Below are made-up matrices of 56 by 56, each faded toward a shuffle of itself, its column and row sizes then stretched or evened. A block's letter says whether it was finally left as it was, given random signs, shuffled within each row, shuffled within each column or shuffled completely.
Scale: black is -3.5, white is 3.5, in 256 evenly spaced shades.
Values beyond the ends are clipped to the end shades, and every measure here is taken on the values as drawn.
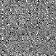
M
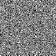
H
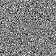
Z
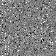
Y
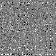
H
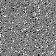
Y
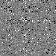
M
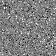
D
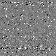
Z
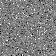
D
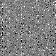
Y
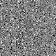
Y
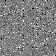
Y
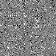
H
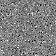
Z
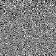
M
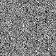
Y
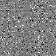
H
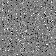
Y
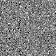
Y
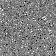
D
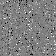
Y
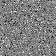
D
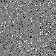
Y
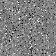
Y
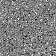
D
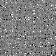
H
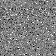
Z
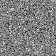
D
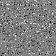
Z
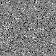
Z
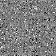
H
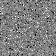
D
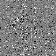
H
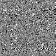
H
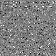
Z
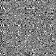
M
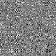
M
